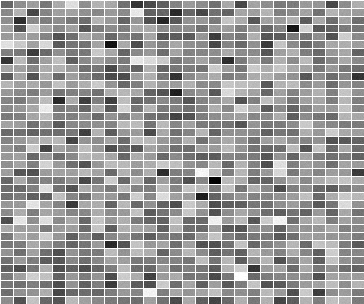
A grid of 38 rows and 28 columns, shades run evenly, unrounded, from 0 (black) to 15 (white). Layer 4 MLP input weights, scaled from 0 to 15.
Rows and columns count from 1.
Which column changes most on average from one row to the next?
11
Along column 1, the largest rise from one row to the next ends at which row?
9
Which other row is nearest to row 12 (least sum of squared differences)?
15
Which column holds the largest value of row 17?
26
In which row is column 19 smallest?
1
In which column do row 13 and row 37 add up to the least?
5
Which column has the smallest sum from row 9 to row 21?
14
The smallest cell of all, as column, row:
17, 23
